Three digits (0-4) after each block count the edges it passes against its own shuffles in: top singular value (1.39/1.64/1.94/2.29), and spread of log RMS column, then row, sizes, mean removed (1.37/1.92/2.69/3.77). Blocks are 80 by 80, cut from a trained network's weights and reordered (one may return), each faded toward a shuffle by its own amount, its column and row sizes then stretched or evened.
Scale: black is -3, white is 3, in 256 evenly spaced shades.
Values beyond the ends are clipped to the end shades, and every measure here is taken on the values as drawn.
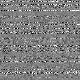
1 0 4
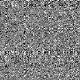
3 2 2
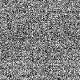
1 1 0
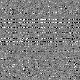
4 1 3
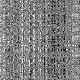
4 3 3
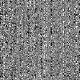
1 3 1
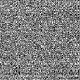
3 2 0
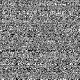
2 0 3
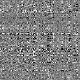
2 3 3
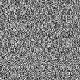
4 0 0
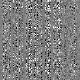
0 4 2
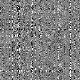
2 4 1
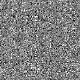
0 2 2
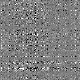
1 3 3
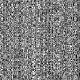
2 2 1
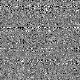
0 1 3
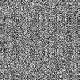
3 0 0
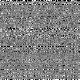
3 0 4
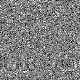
2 0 0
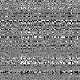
4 2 4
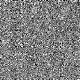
1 0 2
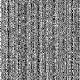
4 3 0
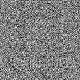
3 0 0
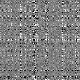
4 4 3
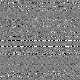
4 0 3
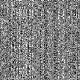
3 2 1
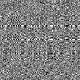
4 1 2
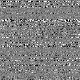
0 0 4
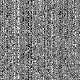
3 3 0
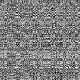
4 1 2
